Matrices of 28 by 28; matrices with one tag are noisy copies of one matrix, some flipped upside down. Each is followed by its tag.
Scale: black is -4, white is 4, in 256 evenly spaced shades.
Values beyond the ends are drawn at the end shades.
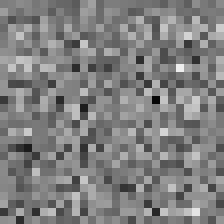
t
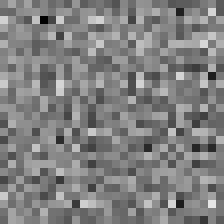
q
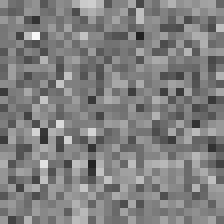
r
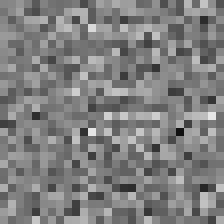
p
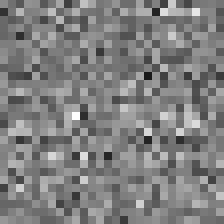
t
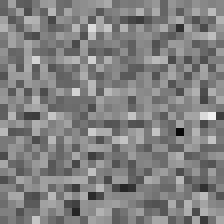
p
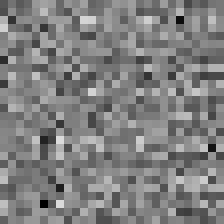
q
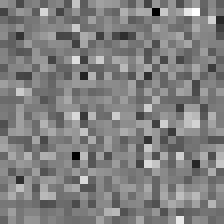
t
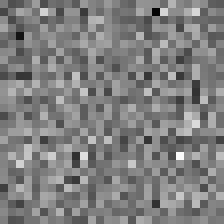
t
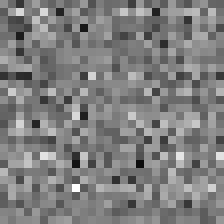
t
